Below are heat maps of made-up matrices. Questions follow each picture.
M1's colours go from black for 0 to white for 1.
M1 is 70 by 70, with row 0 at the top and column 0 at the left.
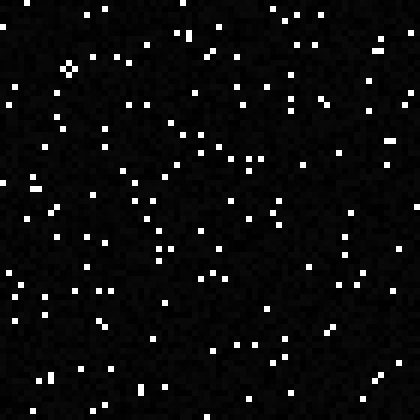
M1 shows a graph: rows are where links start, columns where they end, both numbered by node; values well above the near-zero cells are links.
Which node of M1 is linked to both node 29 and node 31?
node 5
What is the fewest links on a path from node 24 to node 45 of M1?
3
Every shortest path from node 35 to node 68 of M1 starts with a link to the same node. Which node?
node 8
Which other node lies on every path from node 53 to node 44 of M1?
node 14
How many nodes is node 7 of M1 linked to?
3
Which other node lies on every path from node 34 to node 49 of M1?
node 9
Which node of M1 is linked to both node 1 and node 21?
node 17
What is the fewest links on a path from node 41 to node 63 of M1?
6
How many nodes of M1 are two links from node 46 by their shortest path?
3
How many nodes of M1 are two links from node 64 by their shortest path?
3
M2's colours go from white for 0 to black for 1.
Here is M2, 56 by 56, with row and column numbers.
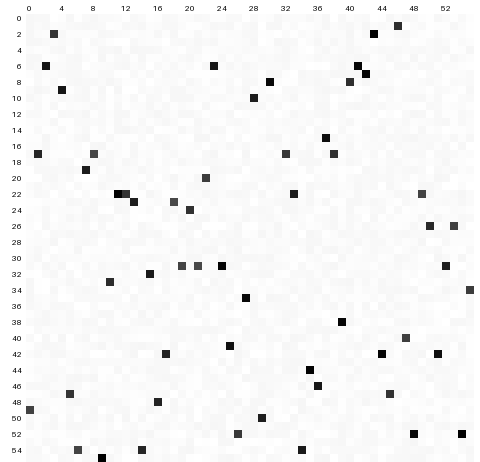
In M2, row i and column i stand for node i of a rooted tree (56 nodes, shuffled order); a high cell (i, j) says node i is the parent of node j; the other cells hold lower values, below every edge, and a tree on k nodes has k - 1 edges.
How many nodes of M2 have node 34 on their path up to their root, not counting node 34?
3
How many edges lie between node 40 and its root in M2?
6
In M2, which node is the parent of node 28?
10
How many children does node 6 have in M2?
3
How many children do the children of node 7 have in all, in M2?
3
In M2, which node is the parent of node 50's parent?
52
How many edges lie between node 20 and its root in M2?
2
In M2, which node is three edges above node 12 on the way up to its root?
24
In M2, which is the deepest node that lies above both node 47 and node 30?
8
